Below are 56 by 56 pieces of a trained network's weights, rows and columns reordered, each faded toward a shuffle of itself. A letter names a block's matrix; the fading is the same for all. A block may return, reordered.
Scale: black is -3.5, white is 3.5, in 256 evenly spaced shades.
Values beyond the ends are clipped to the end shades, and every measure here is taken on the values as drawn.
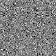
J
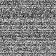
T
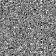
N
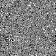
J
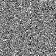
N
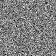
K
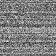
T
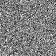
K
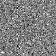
N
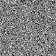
J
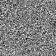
K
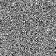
N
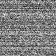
T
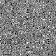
J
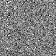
N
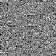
J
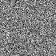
K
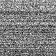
T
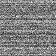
T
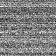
T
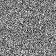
K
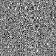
J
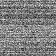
T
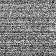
T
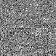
J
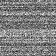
T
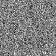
N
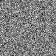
K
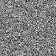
N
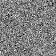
K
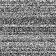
T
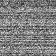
T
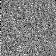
N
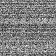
T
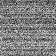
T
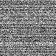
T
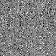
J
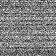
T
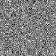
J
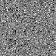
J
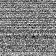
T
